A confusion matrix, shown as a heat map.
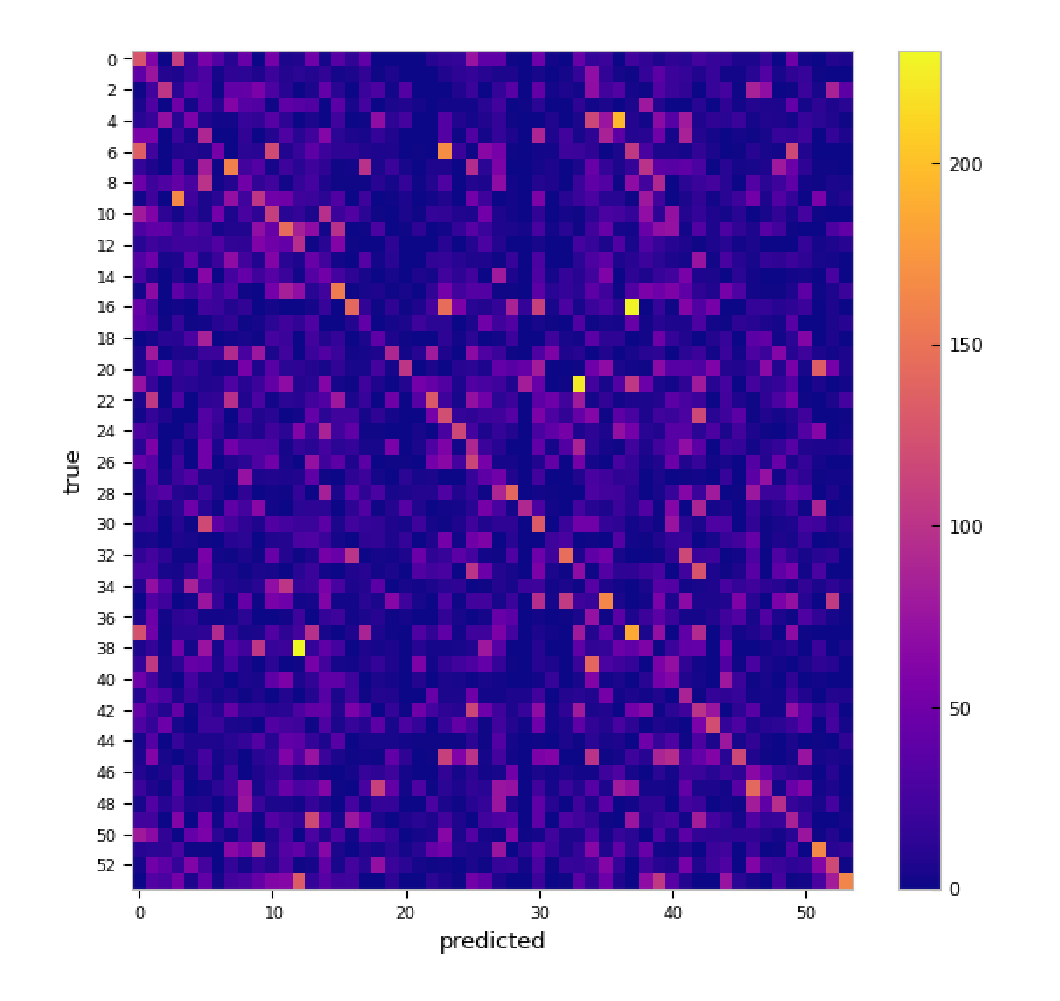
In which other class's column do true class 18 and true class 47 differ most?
46
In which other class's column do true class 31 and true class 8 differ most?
5
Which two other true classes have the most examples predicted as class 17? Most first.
7, 37
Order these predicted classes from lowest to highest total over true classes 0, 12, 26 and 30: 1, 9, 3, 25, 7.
7, 9, 1, 3, 25
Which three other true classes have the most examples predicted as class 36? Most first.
4, 47, 24
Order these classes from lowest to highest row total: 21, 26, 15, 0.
26, 0, 15, 21
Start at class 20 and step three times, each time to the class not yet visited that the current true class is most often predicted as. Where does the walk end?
3
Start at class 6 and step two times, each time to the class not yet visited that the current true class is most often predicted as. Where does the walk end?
42
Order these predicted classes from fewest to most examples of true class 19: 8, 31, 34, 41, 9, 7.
34, 41, 8, 31, 9, 7
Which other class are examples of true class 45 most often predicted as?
23
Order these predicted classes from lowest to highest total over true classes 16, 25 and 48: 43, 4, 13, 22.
4, 13, 43, 22
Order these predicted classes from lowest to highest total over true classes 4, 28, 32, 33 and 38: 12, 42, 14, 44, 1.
44, 1, 14, 42, 12
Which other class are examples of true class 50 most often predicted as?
0
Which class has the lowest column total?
29
